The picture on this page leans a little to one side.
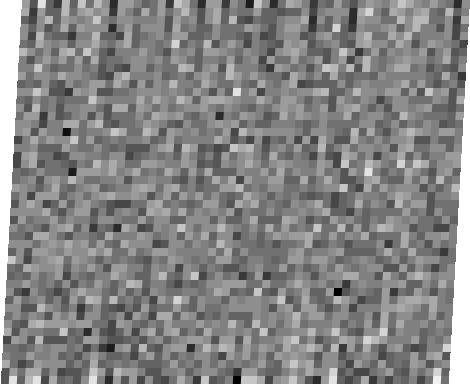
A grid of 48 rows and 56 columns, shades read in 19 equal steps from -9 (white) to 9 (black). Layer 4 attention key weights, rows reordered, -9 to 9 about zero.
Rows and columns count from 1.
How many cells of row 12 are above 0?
16
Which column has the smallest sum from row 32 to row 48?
37
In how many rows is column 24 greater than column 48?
28
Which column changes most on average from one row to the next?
42
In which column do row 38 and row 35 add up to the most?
8
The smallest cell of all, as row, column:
48, 55
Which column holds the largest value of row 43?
1
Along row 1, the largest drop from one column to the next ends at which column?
30
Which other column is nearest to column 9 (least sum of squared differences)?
51
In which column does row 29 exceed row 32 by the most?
11
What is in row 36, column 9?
3
